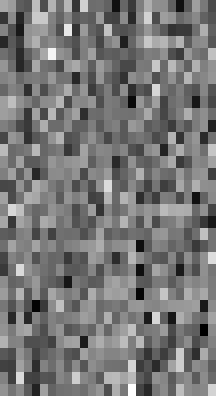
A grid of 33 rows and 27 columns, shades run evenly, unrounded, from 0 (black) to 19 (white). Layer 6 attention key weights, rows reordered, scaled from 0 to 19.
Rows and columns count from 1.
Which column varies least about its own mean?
8
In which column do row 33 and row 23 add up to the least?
18
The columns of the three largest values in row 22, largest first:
27, 17, 12
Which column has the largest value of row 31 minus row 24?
23
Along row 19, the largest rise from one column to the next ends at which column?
3
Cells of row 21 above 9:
17
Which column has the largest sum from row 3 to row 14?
7
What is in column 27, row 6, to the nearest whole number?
11
